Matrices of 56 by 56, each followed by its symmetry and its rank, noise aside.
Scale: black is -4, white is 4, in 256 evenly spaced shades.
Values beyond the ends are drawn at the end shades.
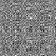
no symmetry, rank five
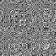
symmetric, rank six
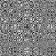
symmetric, rank five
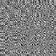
antisymmetric, rank six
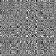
no symmetry, rank five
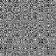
symmetric, rank five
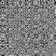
symmetric, rank six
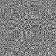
no symmetry, rank five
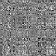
no symmetry, rank seven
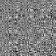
symmetric, rank five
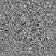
no symmetry, rank seven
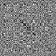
symmetric, rank six
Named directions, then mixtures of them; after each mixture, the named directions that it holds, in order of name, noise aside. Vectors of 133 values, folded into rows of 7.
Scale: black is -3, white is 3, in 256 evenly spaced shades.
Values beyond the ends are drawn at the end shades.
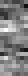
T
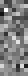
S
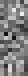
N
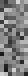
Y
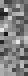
N, S, T.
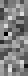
N, S.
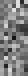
N.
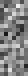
N, S.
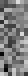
Y.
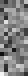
N, T, Y.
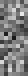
N.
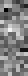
S, T, Y.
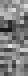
N, T.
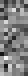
N, T, Y.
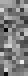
T, Y.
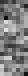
T, Y.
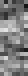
T.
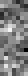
T, Y.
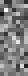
S.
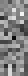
N.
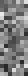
S, Y.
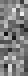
N.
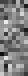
N, T, Y.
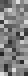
Y.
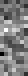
T, Y.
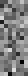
N, Y.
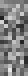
N, S, Y.
